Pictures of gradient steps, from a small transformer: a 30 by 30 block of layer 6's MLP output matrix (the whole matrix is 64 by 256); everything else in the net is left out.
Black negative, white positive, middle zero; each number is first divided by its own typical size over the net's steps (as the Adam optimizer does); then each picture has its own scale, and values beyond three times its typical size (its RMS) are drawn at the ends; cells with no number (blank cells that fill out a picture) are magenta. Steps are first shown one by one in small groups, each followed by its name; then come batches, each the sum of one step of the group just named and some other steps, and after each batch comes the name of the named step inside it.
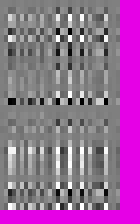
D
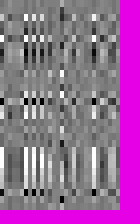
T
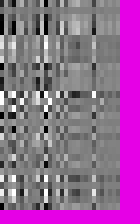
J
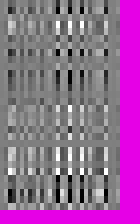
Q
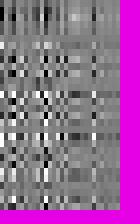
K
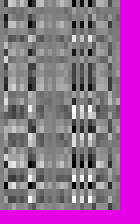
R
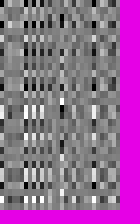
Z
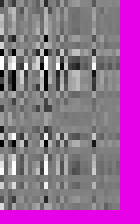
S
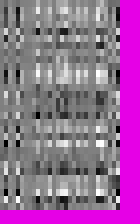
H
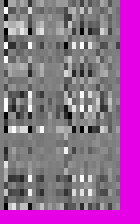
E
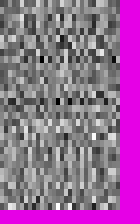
D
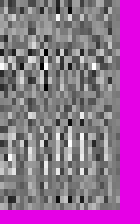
S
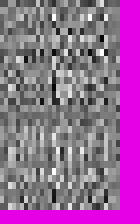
D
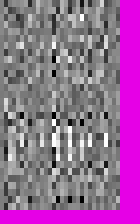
H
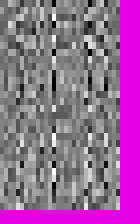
H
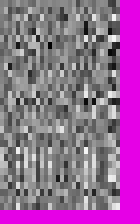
T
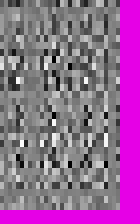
S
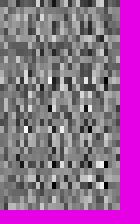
E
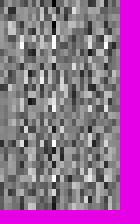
Q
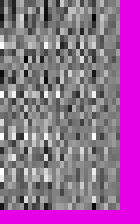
K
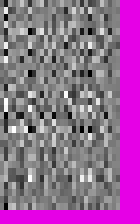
E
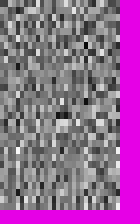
Z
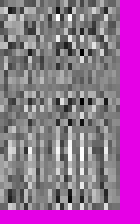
D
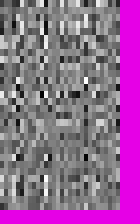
J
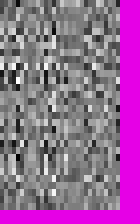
S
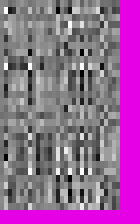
Q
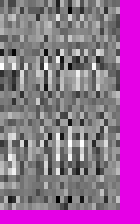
S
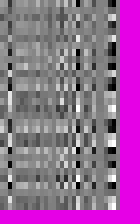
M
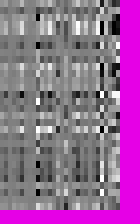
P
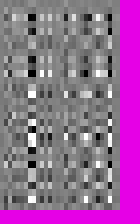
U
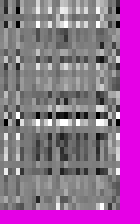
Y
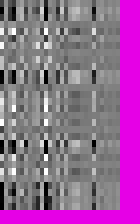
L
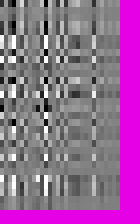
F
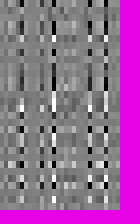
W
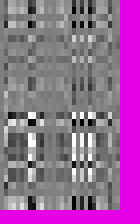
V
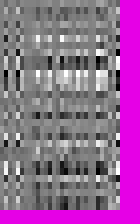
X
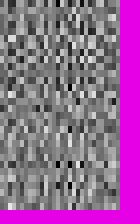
F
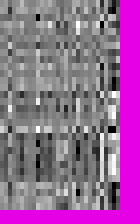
P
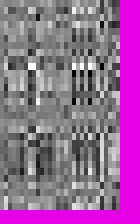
P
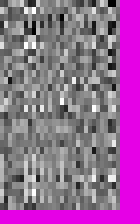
M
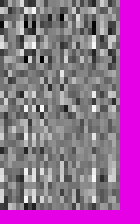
F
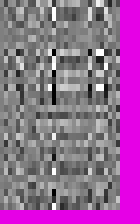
X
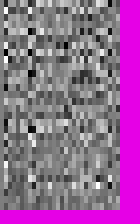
U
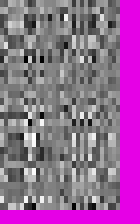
V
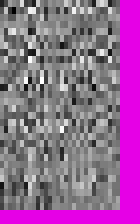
L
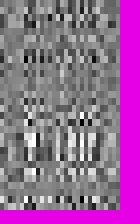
V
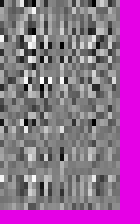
F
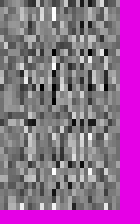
V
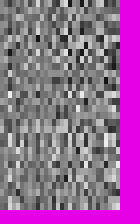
M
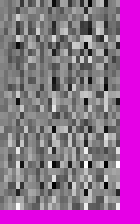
W
